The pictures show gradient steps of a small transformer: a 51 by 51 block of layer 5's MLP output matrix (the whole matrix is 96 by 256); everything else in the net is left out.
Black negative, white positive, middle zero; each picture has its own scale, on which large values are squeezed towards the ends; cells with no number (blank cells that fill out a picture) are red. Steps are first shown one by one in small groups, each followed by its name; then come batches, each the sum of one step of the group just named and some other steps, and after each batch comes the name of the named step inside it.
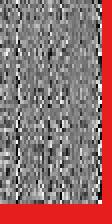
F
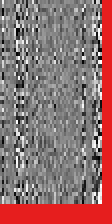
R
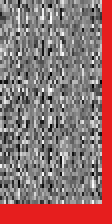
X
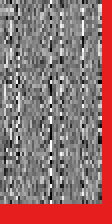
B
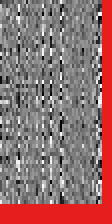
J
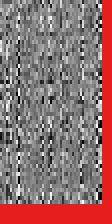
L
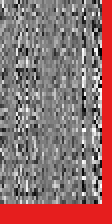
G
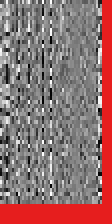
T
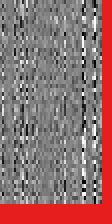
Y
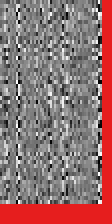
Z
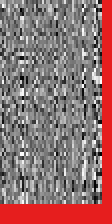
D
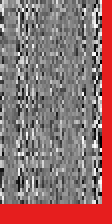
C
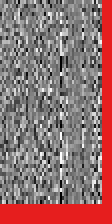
X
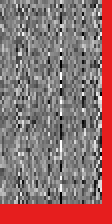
C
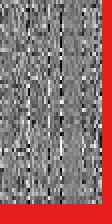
C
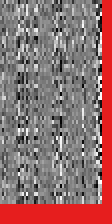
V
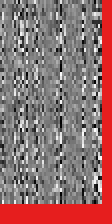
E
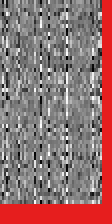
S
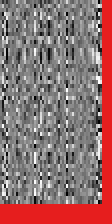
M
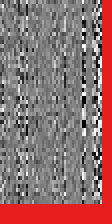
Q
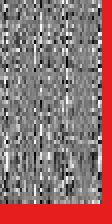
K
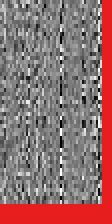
Q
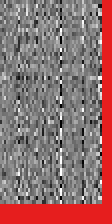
V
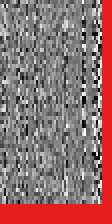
Q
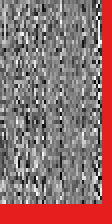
E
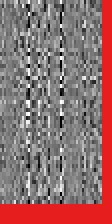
E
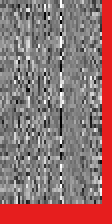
E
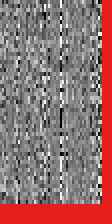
S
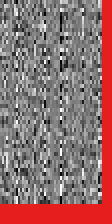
K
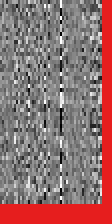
E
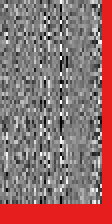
K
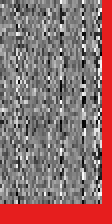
Q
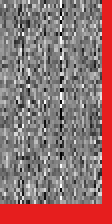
K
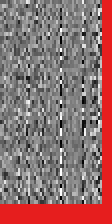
Q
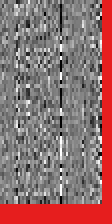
V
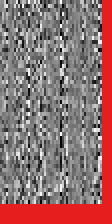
E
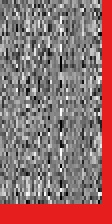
M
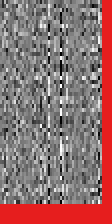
S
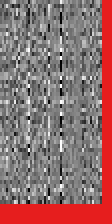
K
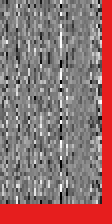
M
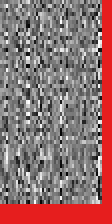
K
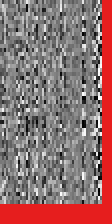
Q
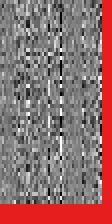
V
